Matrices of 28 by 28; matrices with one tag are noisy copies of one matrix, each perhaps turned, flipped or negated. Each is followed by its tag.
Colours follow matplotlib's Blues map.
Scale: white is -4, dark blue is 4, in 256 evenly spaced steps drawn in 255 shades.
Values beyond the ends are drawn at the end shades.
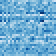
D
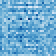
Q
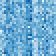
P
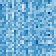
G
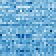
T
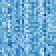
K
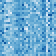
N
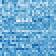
T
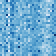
N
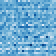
Q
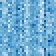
K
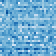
Q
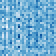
Q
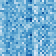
P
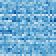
D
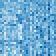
T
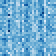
K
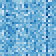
N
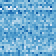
N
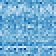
N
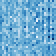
Q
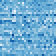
D
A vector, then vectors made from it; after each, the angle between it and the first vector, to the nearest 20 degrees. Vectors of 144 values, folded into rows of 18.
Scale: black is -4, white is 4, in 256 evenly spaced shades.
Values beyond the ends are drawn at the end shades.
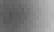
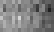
140 degrees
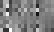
100 degrees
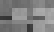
60 degrees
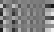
80 degrees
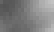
20 degrees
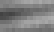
60 degrees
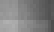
160 degrees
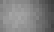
160 degrees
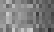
140 degrees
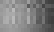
160 degrees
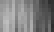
160 degrees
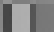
100 degrees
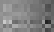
140 degrees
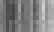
40 degrees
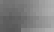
20 degrees
